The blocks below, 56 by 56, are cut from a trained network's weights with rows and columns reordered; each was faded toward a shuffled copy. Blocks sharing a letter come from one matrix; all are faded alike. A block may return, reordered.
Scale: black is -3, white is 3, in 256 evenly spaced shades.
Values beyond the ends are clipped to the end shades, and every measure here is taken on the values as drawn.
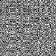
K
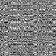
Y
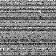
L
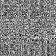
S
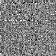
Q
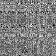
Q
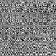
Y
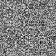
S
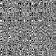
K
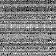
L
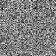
S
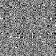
Q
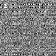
Q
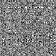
Q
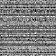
L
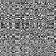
Y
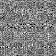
Q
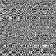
Y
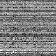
L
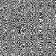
K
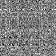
Q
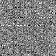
Q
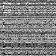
L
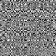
Y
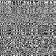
Y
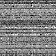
L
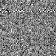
Q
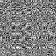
Y
